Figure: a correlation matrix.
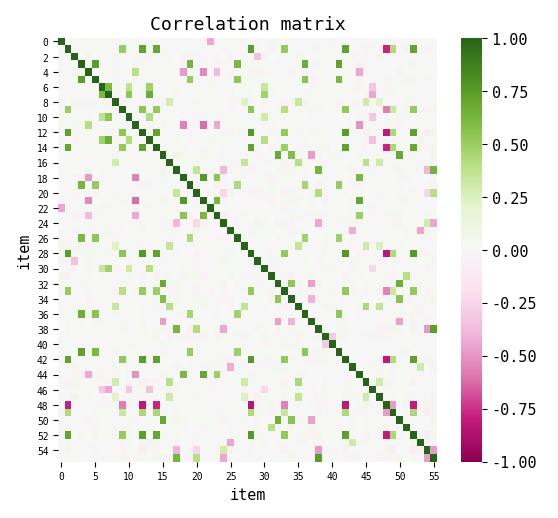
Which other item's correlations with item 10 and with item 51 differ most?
7
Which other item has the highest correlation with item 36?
3
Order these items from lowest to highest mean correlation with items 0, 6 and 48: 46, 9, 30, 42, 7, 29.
42, 9, 46, 29, 30, 7
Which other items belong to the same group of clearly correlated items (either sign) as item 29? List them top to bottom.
2
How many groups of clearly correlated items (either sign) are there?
12
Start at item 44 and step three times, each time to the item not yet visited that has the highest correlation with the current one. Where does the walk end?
23
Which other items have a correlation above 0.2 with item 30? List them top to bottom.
6, 7, 10, 13
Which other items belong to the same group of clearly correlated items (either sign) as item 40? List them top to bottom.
39
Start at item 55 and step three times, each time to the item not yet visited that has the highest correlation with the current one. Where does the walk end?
20
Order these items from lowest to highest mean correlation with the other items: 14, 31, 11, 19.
11, 31, 19, 14
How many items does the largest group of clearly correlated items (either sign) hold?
10
